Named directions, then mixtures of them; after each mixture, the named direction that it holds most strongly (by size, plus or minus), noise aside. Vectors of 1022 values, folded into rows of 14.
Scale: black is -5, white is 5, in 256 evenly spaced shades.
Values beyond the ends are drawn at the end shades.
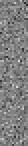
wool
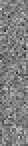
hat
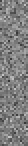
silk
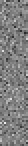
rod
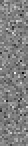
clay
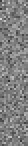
silk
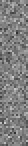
silk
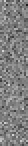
rod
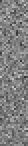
silk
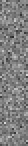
rod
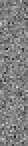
wool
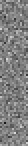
rod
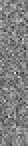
hat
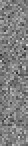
hat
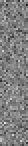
rod
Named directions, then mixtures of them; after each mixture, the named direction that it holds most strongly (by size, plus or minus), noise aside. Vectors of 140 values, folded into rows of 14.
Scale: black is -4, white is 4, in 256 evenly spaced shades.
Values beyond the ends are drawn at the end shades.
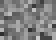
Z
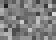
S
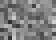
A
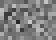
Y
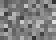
S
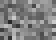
A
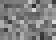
A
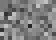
A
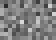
S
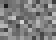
S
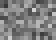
S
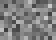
S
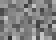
Z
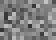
A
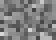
Z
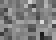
Z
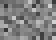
S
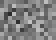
Y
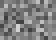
Y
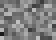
Z
